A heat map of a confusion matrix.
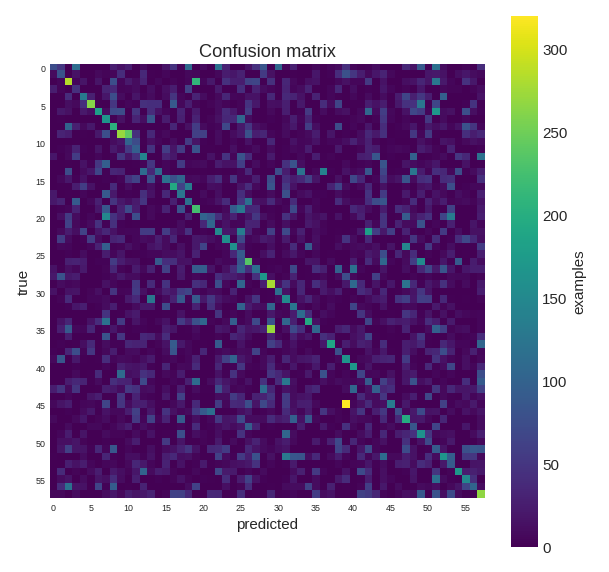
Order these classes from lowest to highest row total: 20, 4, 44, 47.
44, 4, 47, 20
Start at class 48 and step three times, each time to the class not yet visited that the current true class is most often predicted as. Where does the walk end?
31
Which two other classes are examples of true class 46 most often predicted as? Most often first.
21, 20
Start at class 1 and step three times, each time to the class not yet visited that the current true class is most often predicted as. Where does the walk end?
47
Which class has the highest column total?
25
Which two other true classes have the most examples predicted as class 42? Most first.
22, 6
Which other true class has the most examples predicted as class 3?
0
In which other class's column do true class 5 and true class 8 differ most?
49
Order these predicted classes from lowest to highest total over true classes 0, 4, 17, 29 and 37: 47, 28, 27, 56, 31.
56, 27, 28, 31, 47
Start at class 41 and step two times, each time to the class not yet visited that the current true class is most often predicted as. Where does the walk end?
10
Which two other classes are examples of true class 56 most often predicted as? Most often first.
2, 8
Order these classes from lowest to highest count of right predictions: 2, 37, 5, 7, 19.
7, 37, 19, 5, 2
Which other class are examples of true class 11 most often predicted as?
19
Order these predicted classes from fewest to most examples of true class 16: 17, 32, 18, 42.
32, 42, 17, 18
